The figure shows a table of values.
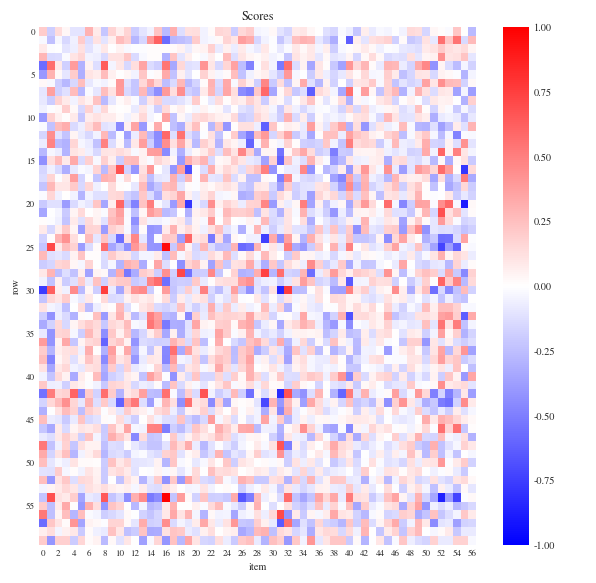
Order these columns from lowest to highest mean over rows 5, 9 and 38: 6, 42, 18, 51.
51, 18, 42, 6
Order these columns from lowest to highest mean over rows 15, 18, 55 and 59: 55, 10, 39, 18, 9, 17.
18, 39, 10, 55, 9, 17
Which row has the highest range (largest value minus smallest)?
54
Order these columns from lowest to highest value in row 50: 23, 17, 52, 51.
23, 51, 17, 52
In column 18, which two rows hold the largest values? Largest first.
28, 12
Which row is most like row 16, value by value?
20
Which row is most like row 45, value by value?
32
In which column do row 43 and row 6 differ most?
29
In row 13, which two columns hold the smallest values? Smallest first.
27, 15
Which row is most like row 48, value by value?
56
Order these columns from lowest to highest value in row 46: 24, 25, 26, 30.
30, 25, 24, 26
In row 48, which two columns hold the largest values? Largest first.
31, 0
